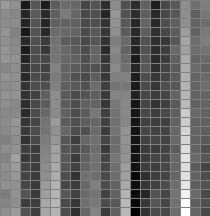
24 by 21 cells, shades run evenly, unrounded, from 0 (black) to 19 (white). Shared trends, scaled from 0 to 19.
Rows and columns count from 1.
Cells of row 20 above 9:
6
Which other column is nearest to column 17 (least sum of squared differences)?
4
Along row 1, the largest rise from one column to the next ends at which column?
12
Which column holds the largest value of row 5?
19
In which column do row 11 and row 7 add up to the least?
14
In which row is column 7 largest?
2
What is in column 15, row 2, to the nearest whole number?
7
